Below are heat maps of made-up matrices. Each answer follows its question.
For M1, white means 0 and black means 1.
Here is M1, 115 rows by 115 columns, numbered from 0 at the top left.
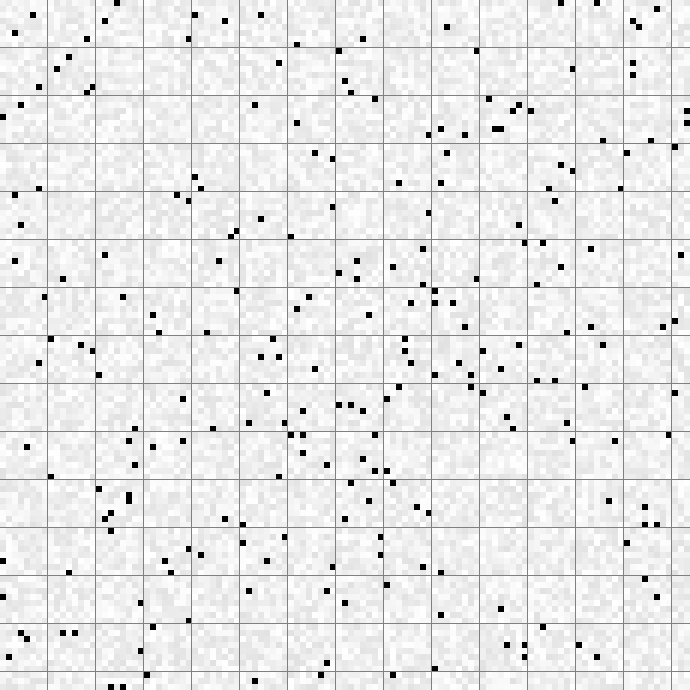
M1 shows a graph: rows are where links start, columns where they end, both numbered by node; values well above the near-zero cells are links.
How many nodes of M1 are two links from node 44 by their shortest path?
4
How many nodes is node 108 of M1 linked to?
1
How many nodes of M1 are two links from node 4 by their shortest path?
1
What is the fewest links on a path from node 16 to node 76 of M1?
6
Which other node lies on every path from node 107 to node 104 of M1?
node 87
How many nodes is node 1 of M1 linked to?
1
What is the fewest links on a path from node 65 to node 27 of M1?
3
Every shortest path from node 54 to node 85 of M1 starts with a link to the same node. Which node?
node 77
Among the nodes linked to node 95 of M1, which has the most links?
node 73
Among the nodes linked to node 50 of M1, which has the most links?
node 72
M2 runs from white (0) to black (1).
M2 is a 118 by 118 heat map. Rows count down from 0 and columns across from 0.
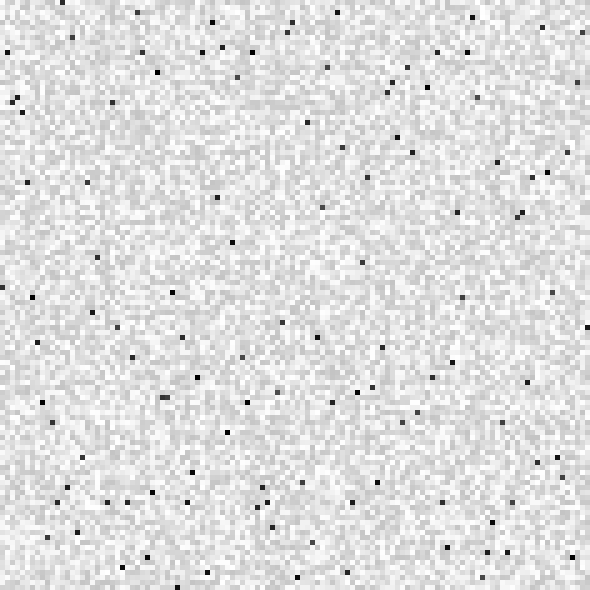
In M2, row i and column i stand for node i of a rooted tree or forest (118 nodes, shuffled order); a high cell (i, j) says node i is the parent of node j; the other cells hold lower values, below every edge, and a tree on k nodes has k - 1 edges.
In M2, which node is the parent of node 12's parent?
57
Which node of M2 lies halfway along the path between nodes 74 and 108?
18
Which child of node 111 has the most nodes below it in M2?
114
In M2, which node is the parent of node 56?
64
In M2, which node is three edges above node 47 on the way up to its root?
35
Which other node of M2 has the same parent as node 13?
52
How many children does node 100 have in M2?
8
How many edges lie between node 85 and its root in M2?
5
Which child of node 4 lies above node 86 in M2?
42
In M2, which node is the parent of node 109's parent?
58
